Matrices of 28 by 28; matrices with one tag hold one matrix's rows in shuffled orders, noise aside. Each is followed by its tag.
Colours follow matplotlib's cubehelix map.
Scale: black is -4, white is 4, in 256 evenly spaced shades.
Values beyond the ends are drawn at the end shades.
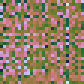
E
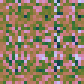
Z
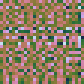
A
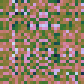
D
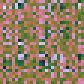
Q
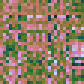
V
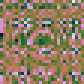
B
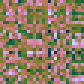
V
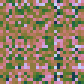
Z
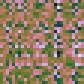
Z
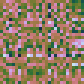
V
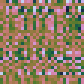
A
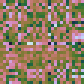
V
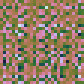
Q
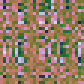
Q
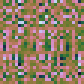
Q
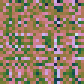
Z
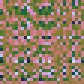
B
